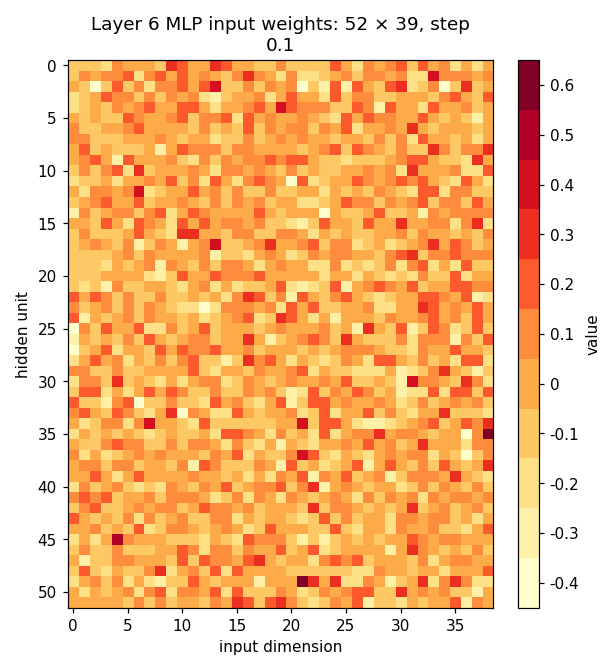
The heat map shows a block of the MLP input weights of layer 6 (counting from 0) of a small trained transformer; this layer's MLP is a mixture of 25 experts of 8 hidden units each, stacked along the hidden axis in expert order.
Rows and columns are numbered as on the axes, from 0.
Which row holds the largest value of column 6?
12
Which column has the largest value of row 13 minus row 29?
37
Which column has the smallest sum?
0
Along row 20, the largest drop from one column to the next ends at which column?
36
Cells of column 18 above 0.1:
5
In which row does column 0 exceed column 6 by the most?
32
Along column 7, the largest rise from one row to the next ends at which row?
34
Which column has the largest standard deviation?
21
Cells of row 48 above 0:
8
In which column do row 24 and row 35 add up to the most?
38
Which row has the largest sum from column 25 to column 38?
18
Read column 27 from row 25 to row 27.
0.3 -0.1 0.1
